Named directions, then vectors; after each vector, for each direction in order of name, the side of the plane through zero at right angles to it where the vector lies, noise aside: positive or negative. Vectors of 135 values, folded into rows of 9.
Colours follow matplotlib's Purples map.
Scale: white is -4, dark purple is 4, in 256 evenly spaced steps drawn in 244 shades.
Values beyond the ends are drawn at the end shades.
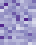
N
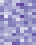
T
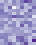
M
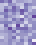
negative, negative, negative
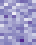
positive, negative, negative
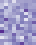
negative, negative, positive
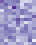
negative, positive, negative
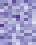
positive, positive, negative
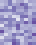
negative, negative, positive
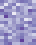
positive, negative, negative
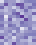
positive, positive, positive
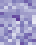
positive, positive, negative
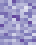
positive, positive, negative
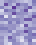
negative, positive, positive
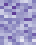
negative, positive, positive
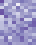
positive, negative, negative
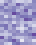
negative, positive, positive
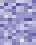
negative, positive, positive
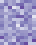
positive, positive, positive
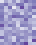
positive, positive, positive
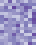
negative, negative, positive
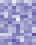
negative, negative, positive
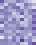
negative, negative, negative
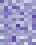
negative, negative, negative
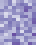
negative, negative, positive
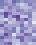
positive, positive, negative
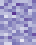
negative, positive, positive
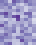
positive, positive, negative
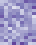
positive, positive, positive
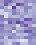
negative, positive, positive
